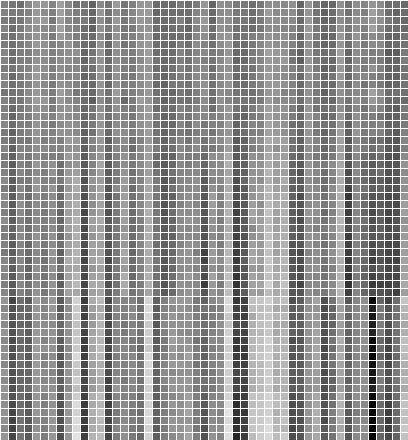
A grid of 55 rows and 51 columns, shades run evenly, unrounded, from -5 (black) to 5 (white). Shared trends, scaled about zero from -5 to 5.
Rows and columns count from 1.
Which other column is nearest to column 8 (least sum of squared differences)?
4
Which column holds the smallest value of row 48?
47
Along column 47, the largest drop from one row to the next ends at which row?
38
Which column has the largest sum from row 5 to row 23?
34
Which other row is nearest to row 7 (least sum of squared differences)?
8
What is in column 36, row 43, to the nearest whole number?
2
